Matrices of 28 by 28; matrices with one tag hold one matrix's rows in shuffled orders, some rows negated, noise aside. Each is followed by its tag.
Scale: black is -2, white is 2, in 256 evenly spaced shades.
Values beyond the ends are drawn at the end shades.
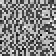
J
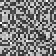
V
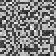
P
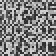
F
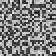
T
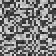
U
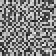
J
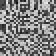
P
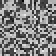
U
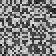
T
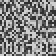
F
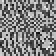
J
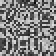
P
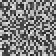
V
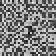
F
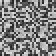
U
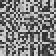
P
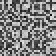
T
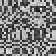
T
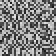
J
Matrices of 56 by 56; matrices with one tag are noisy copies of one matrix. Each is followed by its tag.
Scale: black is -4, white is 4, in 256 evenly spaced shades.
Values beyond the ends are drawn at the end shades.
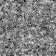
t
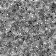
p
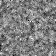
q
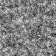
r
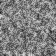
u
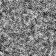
q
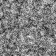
t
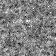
r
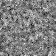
q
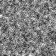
u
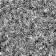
q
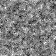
p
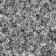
u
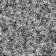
u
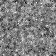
t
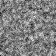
q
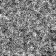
u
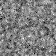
t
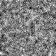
q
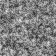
r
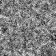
u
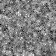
u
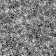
r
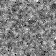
p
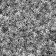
u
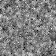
u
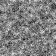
p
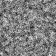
q
